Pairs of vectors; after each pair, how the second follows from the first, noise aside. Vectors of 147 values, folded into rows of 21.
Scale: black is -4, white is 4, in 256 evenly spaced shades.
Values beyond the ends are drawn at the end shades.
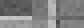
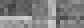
copied.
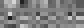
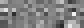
reversed.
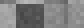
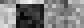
scaled up.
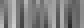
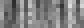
reversed.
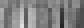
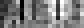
reversed, scaled up.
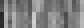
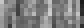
reversed.
